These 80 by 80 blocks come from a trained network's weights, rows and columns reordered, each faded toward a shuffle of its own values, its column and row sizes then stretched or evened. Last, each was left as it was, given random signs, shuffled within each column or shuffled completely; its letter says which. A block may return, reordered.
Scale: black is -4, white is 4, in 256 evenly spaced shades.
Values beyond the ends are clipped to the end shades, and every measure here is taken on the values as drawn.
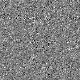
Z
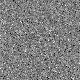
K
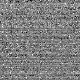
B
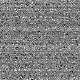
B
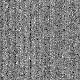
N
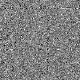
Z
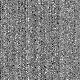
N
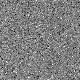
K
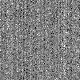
N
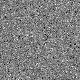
K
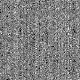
B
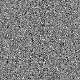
Z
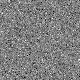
K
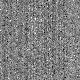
N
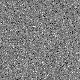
K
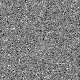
K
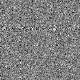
Z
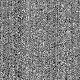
N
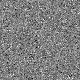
K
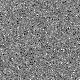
K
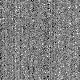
N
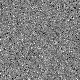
K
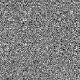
B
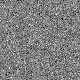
K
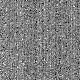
N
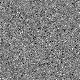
K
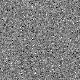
N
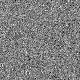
K
